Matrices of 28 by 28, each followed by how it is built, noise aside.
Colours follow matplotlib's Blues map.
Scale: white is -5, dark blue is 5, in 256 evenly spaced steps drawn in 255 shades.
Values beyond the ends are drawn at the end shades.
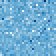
sparse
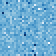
sparse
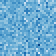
uneven columns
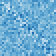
banded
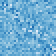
banded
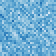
Toeplitz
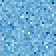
sparse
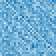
Toeplitz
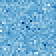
sparse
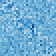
banded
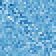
banded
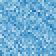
Toeplitz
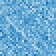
Toeplitz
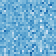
uneven columns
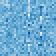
uneven columns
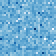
sparse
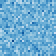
noise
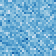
Toeplitz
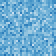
noise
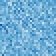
Toeplitz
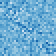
banded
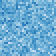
noise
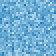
noise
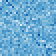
banded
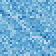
Toeplitz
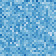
Toeplitz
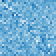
banded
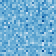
uneven columns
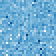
sparse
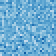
noise
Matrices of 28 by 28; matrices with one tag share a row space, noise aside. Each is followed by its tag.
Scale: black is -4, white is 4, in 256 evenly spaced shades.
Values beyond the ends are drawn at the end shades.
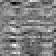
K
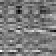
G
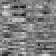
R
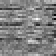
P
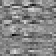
K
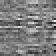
P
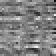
P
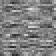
K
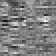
R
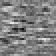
R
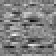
K
